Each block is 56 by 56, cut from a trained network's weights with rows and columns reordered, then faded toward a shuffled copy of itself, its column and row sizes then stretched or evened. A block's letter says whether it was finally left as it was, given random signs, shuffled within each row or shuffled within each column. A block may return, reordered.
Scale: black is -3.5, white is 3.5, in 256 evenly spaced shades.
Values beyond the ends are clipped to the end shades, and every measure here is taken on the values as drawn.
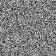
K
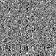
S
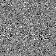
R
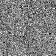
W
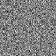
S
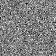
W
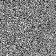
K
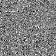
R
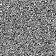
W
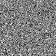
W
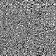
S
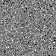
K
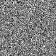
K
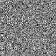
S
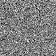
W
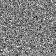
W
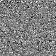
W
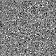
K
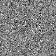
R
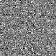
S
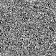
W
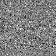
R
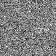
W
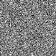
R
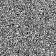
W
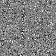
K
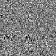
S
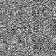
S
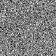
W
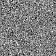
K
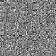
S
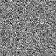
S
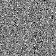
K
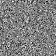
W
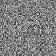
S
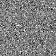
W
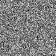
K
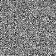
R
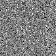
K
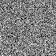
W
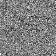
R
